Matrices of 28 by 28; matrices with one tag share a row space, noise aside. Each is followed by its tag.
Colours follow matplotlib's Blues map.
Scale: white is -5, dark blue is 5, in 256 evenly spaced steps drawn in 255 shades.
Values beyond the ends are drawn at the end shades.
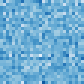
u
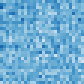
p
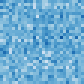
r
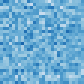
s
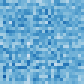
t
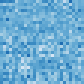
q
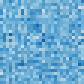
p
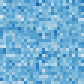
p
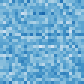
q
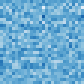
u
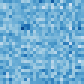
q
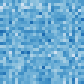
u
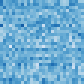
p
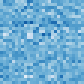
s
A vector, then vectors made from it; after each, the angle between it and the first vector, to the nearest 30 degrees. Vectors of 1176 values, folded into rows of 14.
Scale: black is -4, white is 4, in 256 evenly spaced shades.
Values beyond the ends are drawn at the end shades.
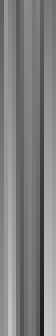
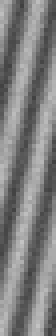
90 degrees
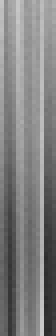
150 degrees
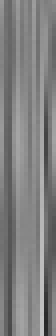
150 degrees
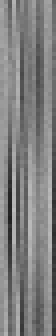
90 degrees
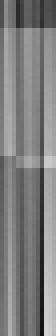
30 degrees
